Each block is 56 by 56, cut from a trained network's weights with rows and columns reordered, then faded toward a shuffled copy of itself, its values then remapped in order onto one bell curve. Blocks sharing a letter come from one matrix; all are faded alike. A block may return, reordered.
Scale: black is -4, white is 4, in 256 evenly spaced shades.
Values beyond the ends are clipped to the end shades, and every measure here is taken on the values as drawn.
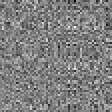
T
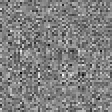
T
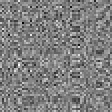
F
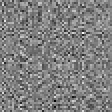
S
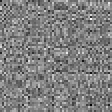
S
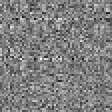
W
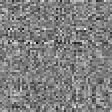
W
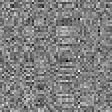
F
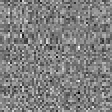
F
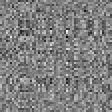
S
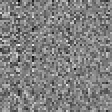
T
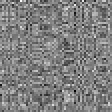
F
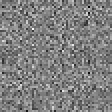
T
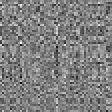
S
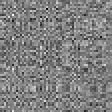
F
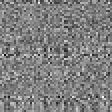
W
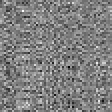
F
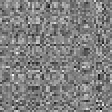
S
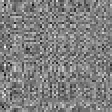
F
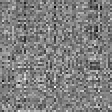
T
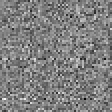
W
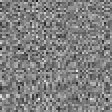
S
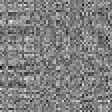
S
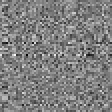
W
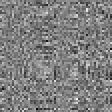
T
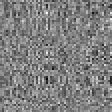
S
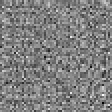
F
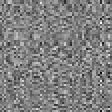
S
